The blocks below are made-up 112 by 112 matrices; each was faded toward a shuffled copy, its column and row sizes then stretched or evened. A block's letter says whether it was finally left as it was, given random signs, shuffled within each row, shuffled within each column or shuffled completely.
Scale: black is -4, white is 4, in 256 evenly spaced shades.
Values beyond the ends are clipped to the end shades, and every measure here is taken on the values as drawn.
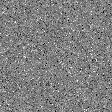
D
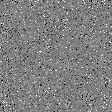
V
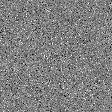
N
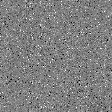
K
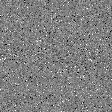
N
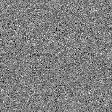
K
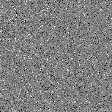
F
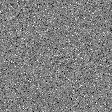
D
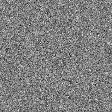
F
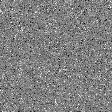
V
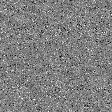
N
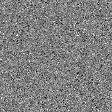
V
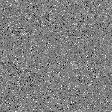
K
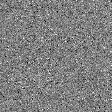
K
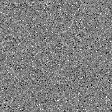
K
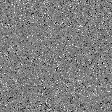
N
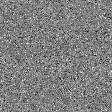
N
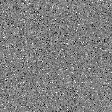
K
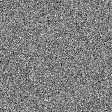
D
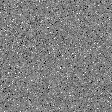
D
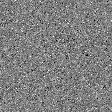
N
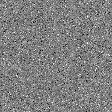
F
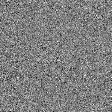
V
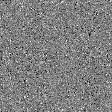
V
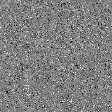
K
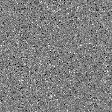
K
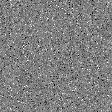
F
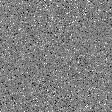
D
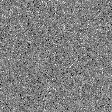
F
